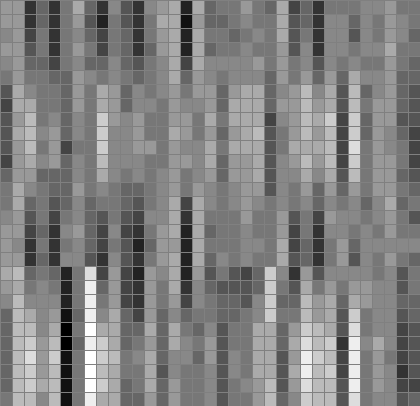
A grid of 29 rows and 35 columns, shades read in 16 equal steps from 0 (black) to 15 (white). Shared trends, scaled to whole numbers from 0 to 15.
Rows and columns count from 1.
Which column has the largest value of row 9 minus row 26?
6
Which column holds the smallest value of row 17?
16
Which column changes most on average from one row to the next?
9
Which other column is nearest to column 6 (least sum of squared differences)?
34
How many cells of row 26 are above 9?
13
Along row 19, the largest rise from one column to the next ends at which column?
17
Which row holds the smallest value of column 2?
18
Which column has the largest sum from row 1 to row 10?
15
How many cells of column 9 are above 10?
8
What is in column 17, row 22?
8
